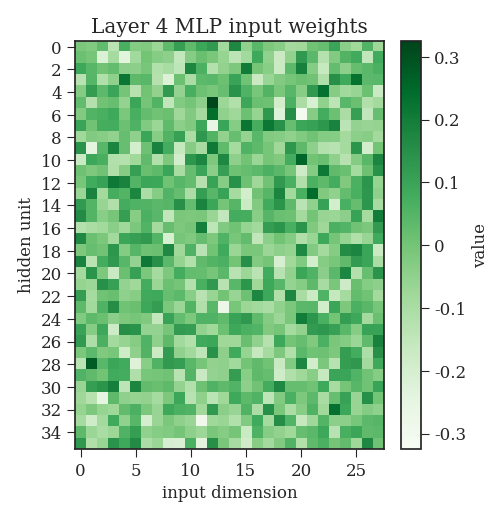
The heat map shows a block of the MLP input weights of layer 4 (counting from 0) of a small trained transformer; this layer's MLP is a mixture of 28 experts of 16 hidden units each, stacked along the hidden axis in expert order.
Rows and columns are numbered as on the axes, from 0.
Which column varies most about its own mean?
20
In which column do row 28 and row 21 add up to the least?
5
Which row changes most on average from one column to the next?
9
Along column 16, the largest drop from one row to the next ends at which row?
23
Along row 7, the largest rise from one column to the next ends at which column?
13
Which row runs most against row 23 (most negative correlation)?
11
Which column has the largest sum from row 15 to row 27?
6
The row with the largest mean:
12
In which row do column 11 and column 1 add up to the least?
33
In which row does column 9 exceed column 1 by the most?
31
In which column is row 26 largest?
27
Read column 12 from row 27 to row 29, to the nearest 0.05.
0.15 -0.05 -0.05
